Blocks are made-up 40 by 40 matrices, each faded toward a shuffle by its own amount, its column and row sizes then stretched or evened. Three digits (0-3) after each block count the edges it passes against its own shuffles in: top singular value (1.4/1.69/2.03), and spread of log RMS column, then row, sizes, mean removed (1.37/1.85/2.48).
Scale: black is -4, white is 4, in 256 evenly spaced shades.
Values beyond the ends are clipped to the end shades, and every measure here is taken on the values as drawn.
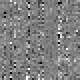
0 3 0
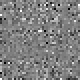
1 2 2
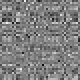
3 0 3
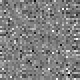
2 1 0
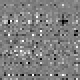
2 2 3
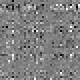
2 2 2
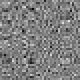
3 1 0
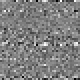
2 0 3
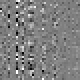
3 3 0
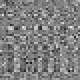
3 0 2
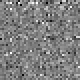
0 0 2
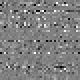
1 0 3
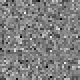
0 0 2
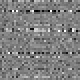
3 0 3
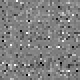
1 1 2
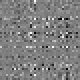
1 2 3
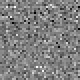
0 0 1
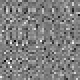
3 1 1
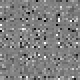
1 2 3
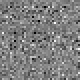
1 1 2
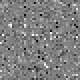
0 1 0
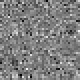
2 0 2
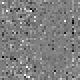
0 2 1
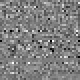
0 0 3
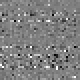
0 1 3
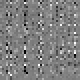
3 3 1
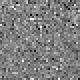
0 0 1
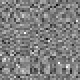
3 0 0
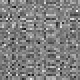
3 0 1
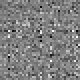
0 2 2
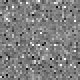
1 1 1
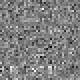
1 1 2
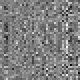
3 3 0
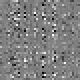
1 3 2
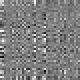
3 3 3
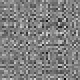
3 3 2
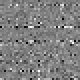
2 1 2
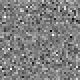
0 0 1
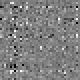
1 2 2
